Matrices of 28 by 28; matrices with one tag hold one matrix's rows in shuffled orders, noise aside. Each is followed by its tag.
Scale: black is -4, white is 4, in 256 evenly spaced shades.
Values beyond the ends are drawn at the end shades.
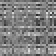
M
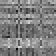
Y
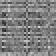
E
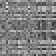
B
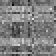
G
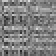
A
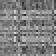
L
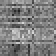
G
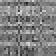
Y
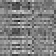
G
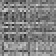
A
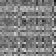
L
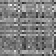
L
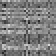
E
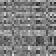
M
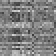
G
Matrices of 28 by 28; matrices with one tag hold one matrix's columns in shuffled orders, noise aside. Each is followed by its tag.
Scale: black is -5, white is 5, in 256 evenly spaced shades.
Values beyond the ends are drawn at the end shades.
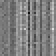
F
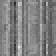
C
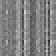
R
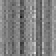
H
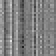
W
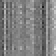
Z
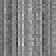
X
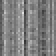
R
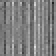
C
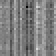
Z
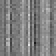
X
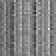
F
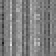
X
